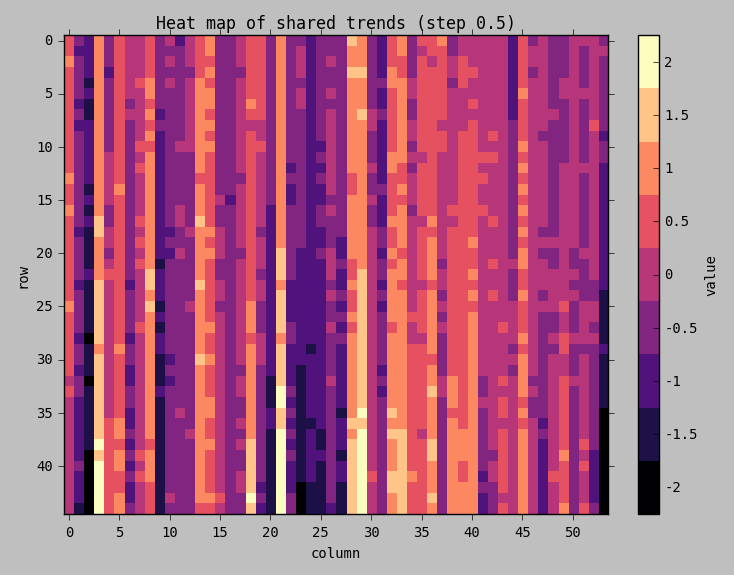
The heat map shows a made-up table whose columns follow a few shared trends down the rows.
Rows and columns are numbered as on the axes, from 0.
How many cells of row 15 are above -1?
46
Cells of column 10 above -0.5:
4
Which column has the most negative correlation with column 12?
40
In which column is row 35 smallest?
53
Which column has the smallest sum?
2
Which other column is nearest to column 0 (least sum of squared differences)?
35
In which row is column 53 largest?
1
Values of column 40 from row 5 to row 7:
0 0.5 0
